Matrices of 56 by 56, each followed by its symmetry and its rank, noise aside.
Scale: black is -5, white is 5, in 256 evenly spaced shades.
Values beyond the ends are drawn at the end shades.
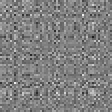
symmetric, rank three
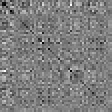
symmetric, rank five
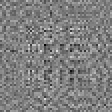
symmetric, rank four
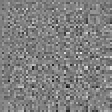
antisymmetric, rank four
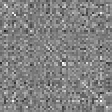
symmetric, rank four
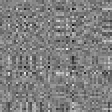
antisymmetric, rank four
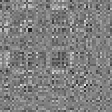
symmetric, rank four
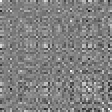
symmetric, rank three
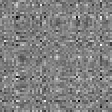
symmetric, rank three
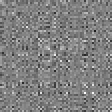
symmetric, rank three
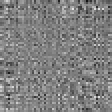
antisymmetric, rank four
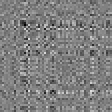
symmetric, rank three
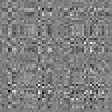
no symmetry, rank three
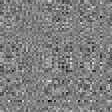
no symmetry, rank five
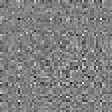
symmetric, rank four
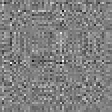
antisymmetric, rank four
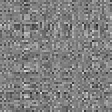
antisymmetric, rank four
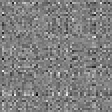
antisymmetric, rank four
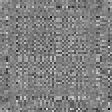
symmetric, rank four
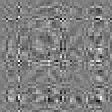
antisymmetric, rank four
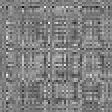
no symmetry, rank three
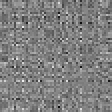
antisymmetric, rank four
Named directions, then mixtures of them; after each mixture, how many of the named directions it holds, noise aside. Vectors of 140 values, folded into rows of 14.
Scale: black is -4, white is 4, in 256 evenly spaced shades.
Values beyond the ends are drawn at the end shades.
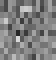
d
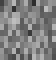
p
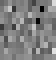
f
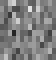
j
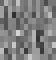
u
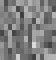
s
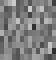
three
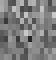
three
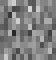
one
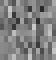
four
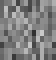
four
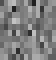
four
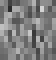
four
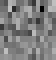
three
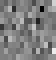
one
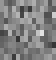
three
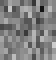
three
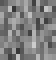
four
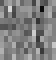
three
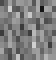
four
